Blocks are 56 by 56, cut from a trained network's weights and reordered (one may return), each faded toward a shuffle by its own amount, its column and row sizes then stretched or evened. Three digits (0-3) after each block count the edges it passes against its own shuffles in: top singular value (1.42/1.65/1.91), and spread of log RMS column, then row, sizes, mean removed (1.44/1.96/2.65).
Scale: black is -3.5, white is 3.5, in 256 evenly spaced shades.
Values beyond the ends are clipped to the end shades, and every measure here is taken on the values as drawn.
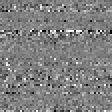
1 0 3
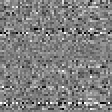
3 0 3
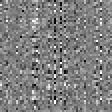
3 3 1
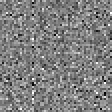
0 1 1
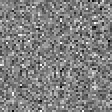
1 1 0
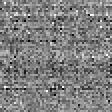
2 2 1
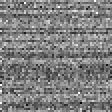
3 0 0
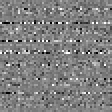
1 0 3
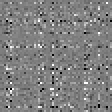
0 3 3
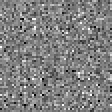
0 2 2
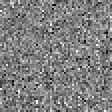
0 1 0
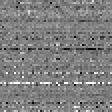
3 0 3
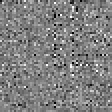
1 2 2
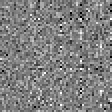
1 2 0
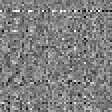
2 1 2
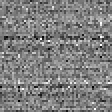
2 0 2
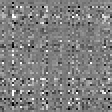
0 3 3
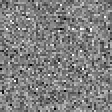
0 0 0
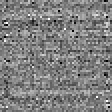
1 1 1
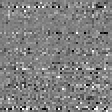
1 1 3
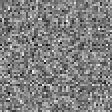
3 0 0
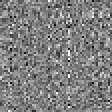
2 2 0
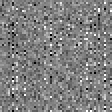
2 3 1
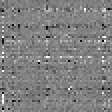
1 2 2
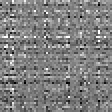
3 3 2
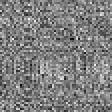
3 0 1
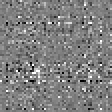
0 2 3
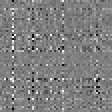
3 2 3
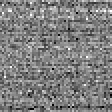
2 1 1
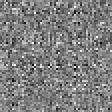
3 1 2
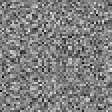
3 0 0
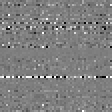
3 0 3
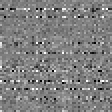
2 1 3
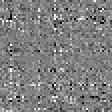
1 2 3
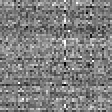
2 2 0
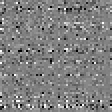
0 2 3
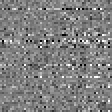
1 1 3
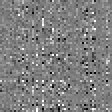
0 3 2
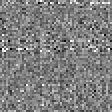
2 0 2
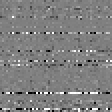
3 0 3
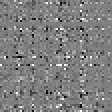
0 3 3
